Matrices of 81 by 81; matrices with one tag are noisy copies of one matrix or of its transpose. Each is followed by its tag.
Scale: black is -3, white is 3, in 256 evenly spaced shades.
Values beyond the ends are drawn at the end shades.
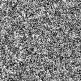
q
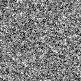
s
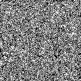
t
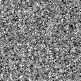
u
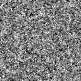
q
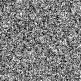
s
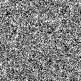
q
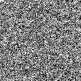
u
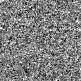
u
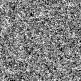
q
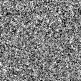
q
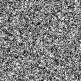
s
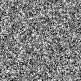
q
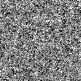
q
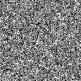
s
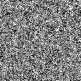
q
